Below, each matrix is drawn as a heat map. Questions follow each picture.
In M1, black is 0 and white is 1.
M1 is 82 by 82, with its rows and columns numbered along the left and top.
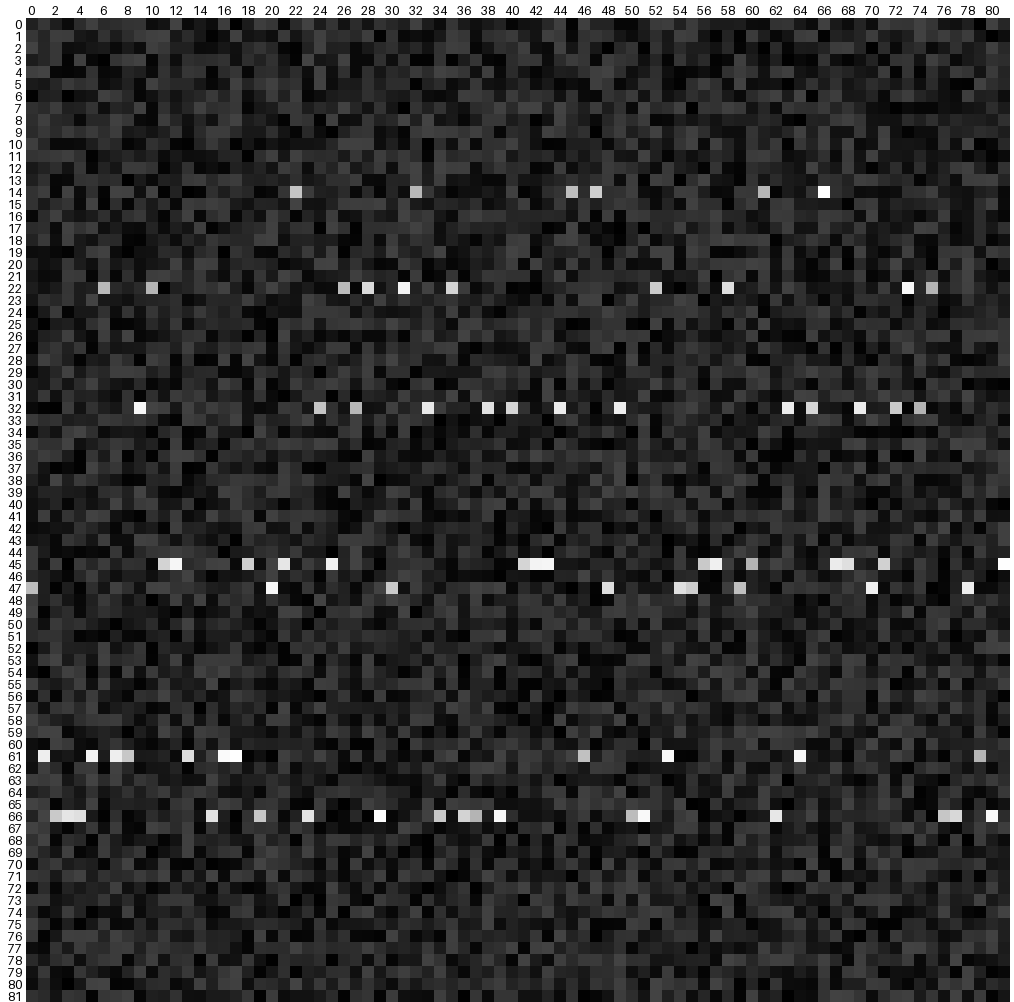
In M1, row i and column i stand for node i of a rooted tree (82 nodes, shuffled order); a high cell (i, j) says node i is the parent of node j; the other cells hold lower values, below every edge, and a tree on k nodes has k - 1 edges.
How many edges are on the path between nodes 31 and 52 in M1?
2
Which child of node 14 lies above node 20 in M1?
47
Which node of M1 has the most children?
66
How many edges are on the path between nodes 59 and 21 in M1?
4
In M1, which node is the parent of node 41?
45
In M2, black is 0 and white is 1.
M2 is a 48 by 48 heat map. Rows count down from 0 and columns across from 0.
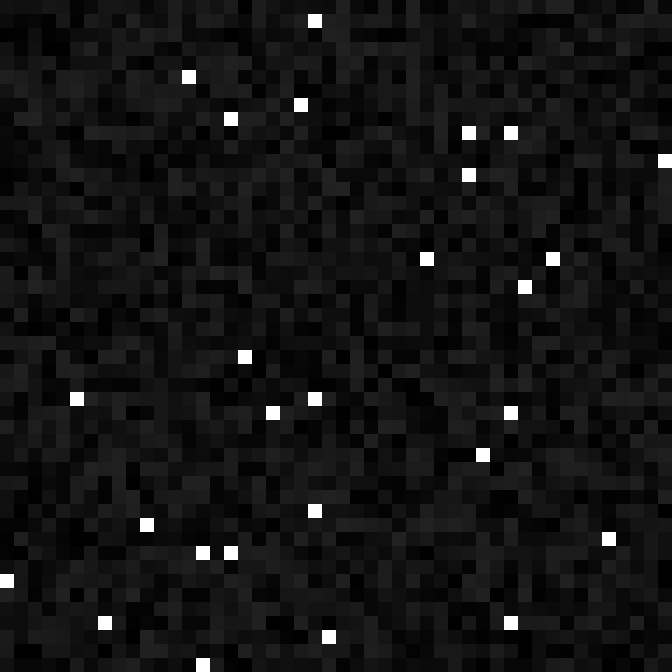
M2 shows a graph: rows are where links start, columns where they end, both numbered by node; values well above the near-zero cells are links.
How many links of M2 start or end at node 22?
3
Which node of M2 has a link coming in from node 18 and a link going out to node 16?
node 39
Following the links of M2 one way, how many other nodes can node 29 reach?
3
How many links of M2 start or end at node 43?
1
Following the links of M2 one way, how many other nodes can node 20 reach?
2
